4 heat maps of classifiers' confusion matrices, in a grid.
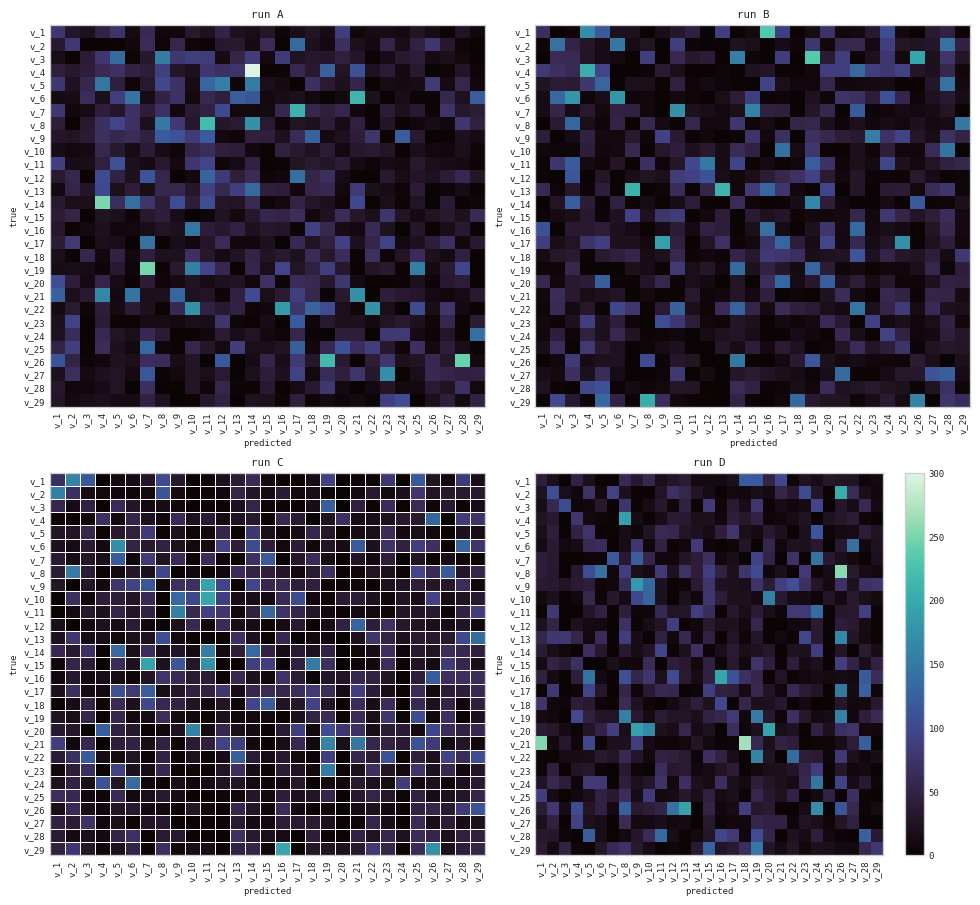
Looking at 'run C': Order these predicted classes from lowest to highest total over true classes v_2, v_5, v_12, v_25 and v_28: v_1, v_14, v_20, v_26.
v_20, v_26, v_14, v_1
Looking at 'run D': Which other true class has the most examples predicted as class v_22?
v_9
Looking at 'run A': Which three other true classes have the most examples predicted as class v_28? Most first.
v_26, v_19, v_8
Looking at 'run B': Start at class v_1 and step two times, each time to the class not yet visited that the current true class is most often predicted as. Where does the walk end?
v_22
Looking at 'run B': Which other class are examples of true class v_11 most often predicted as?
v_12
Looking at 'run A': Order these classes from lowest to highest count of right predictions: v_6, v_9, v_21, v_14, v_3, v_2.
v_3, v_14, v_2, v_9, v_6, v_21
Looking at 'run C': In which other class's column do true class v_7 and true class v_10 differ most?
v_11
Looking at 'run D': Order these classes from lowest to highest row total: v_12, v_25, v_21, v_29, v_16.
v_12, v_25, v_29, v_21, v_16
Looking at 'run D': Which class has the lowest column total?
v_25
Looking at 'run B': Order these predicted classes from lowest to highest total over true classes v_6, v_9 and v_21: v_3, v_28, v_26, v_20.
v_26, v_20, v_28, v_3
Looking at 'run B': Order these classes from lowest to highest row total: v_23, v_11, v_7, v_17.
v_23, v_7, v_11, v_17
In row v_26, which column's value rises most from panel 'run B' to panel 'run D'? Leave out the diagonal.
v_13
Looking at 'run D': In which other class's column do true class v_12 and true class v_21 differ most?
v_18
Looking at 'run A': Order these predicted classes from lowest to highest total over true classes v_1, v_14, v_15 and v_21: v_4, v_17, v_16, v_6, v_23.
v_16, v_23, v_17, v_6, v_4
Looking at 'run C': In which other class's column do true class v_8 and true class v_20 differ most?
v_10
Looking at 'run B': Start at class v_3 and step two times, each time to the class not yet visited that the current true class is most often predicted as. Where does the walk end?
v_14
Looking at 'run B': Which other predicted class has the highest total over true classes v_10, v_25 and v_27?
v_28
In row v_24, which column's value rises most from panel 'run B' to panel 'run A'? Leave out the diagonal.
v_29
